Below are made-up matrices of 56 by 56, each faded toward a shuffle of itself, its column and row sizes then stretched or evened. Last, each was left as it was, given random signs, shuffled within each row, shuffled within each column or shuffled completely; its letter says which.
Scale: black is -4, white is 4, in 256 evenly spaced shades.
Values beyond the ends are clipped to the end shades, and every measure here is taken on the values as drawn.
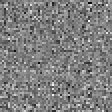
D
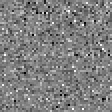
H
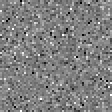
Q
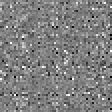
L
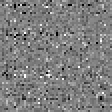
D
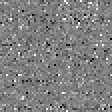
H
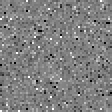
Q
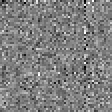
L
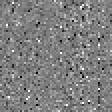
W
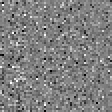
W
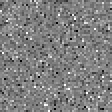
Q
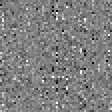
W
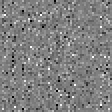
W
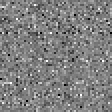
H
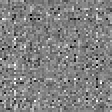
D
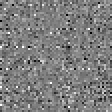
D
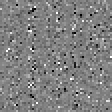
W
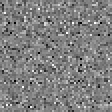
H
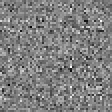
L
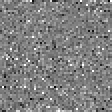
H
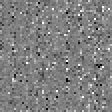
W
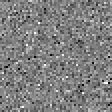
Q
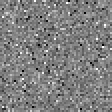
Q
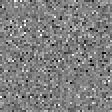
H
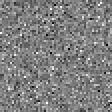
Q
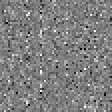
W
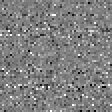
H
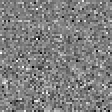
H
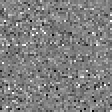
H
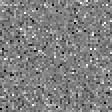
Q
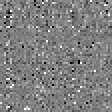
L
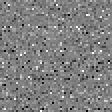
H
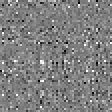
L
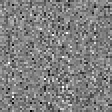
W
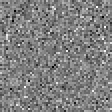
Q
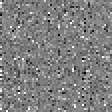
W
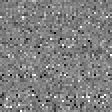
H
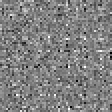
D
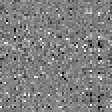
L
